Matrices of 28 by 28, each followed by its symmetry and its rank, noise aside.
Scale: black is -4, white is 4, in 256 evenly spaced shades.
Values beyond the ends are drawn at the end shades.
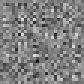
antisymmetric, rank four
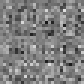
no symmetry, rank four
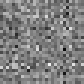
antisymmetric, rank six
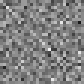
symmetric, rank five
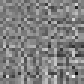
antisymmetric, rank four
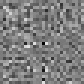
no symmetry, rank five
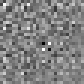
symmetric, rank four
